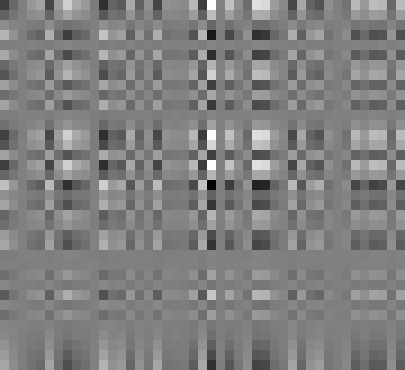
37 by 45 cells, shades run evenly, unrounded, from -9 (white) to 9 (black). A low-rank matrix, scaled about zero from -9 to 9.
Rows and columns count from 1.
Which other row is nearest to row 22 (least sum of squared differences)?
18
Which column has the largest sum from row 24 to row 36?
24
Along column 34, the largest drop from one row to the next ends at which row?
17
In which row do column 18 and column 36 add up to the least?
19
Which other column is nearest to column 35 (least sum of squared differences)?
16
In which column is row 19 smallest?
12
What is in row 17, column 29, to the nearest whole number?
-7
